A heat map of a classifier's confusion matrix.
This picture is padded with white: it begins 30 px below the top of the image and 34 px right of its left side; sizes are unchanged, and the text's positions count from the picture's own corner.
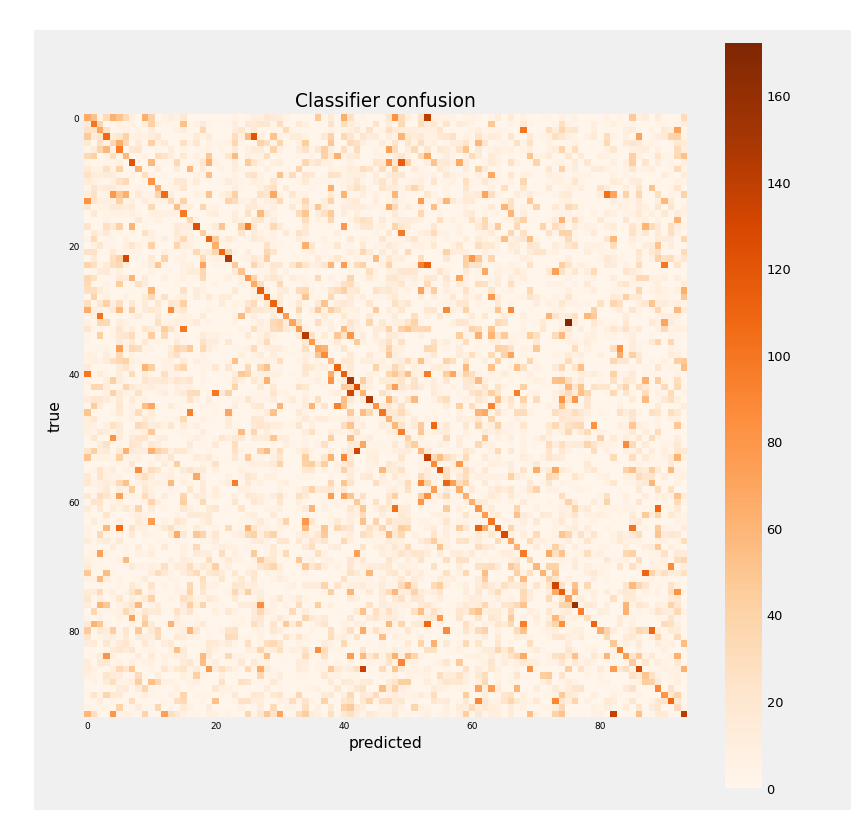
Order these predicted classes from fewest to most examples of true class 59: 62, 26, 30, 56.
62, 26, 30, 56
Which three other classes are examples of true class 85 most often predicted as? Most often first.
49, 18, 58
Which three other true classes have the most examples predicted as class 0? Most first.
40, 13, 30
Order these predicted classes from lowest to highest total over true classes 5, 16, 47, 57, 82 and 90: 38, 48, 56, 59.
48, 38, 56, 59
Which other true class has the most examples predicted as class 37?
36
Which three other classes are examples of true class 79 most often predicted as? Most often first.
53, 68, 74
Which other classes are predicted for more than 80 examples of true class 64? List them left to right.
5, 61, 85
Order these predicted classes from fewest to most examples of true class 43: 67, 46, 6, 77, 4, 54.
6, 54, 46, 4, 77, 67
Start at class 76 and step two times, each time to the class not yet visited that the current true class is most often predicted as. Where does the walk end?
52
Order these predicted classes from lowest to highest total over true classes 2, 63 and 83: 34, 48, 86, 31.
86, 48, 31, 34
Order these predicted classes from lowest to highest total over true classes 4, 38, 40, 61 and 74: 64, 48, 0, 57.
64, 57, 0, 48
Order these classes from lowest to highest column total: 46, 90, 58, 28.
90, 46, 58, 28
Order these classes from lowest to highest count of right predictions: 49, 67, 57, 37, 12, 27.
67, 57, 37, 49, 12, 27
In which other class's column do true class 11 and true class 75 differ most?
38
